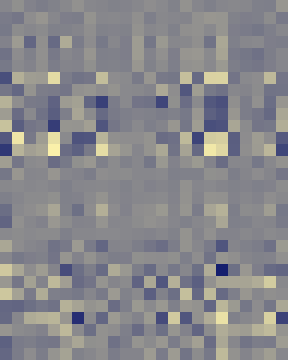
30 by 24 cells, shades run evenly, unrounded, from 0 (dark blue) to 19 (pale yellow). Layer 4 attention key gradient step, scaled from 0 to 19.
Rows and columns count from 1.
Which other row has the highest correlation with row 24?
28
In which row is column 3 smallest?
4
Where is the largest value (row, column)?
13, 5
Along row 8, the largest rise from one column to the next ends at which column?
17
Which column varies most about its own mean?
19
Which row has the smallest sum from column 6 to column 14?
9
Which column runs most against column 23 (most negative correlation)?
7
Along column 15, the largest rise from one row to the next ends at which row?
27
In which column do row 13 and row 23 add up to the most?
18
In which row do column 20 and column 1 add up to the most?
11
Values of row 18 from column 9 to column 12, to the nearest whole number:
13 10 9 10
